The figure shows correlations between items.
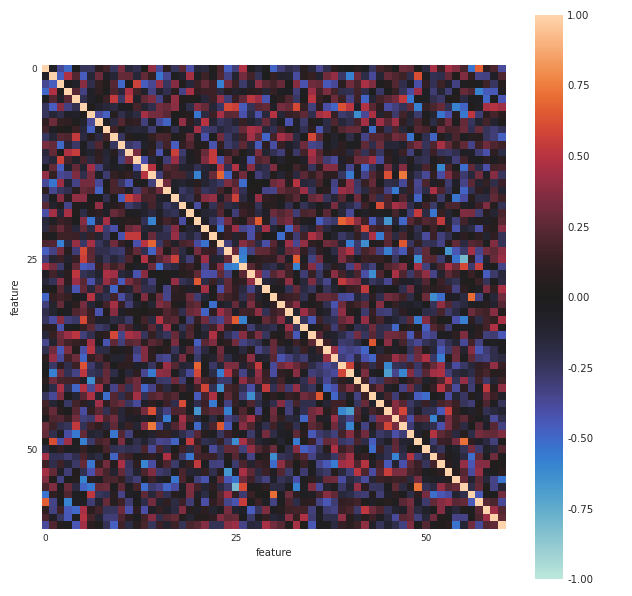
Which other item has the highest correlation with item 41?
53
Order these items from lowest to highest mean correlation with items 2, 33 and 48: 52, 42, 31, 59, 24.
59, 52, 31, 24, 42
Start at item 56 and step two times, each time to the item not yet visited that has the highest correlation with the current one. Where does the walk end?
6
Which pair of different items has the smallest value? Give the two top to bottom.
25, 55
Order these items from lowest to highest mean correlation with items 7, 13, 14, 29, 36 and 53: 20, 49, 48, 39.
20, 39, 49, 48
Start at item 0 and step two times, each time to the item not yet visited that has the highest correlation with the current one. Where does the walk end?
26
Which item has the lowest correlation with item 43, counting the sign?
27
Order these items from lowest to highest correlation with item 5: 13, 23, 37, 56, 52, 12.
37, 23, 13, 56, 12, 52
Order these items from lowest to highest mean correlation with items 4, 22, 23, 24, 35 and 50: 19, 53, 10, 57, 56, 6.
10, 53, 57, 19, 6, 56
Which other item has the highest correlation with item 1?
49
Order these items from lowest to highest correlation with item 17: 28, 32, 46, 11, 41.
46, 32, 41, 28, 11
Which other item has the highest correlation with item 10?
52
